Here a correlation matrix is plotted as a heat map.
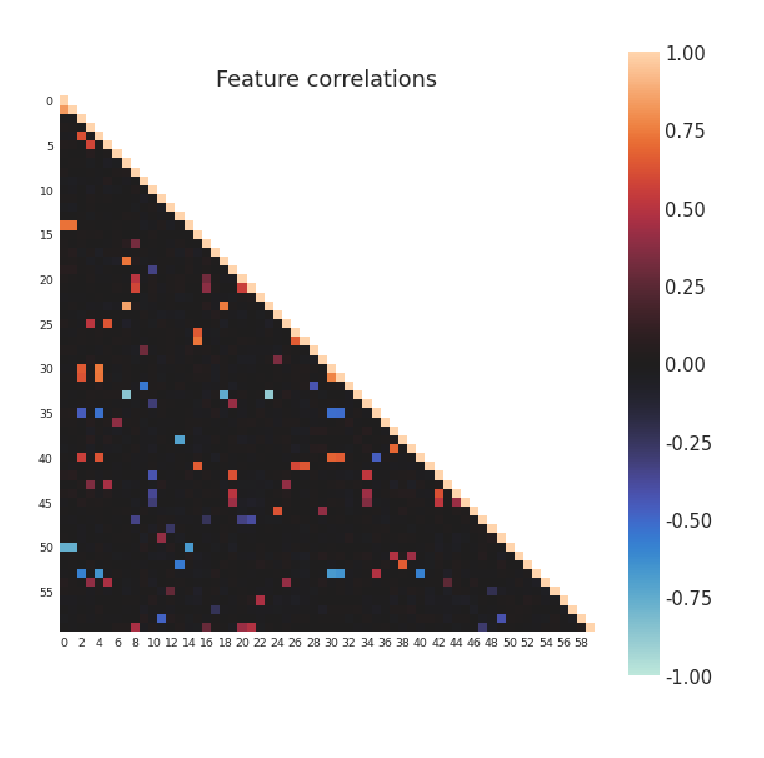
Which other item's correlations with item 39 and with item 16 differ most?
37
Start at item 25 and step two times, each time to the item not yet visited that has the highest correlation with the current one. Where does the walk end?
3
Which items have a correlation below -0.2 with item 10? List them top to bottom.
19, 34, 42, 44, 45
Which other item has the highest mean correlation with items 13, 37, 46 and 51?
39
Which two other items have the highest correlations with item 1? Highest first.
0, 14
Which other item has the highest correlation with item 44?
42
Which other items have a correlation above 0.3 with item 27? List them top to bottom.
15, 26, 41
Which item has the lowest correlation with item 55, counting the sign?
48
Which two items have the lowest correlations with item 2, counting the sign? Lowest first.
53, 35
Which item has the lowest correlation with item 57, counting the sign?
17
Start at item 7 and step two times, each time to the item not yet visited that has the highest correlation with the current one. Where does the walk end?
18
